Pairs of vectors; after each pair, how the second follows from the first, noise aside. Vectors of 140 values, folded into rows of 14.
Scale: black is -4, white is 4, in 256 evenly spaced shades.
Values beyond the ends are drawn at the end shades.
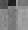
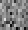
shuffled.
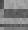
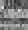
negated.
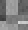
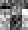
reversed, negated, scaled up.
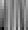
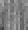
shrunk.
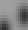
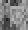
wrapped around.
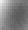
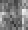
wrapped around.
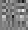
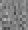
reversed, shrunk.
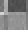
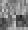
wrapped around.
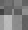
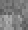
shrunk.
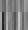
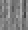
reversed, shrunk.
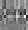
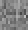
shrunk.
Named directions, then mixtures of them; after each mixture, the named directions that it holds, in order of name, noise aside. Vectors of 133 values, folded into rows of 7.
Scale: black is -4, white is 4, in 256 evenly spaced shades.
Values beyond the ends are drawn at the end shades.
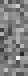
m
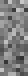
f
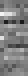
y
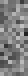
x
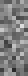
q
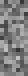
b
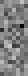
b, q, x.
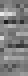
y.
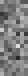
m, x, y.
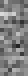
m, q, y.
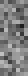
b, f, x.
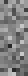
f, q.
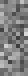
x.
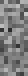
b, f, m.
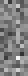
f, m.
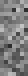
f, q, x.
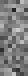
f, m, q.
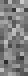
f.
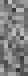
b, f.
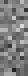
f, q.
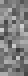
b, q.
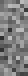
f, m, q.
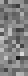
m.
